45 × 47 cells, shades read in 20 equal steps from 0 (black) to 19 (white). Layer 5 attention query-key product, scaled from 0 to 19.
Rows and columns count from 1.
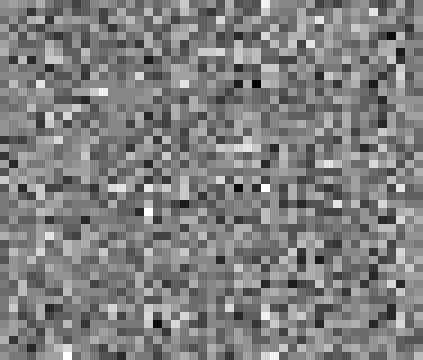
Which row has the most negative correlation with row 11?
21
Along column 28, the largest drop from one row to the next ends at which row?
20
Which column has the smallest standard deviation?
47
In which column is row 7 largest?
25
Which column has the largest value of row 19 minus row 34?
28
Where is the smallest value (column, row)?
29, 11
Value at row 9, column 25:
6
